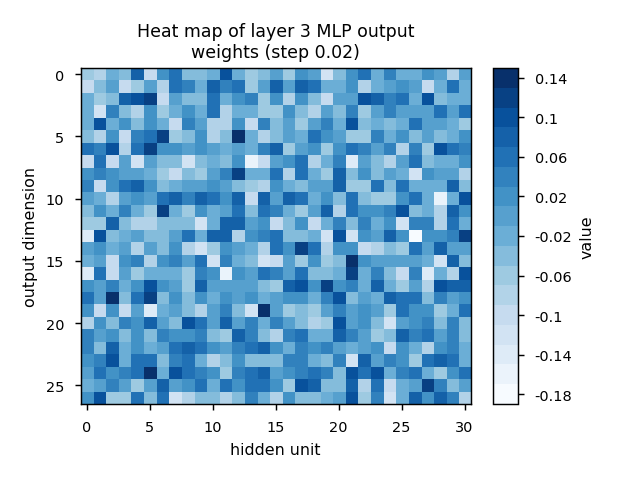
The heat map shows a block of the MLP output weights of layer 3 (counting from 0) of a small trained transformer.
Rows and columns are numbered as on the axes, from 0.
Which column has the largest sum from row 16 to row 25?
17
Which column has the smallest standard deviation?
16
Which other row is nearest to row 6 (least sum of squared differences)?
18
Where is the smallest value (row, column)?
13, 26
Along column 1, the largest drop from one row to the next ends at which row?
5
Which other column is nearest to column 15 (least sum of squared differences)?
10
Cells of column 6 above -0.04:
16
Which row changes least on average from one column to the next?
22
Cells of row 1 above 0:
11
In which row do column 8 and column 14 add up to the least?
7
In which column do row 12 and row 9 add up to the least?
1
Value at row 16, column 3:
0
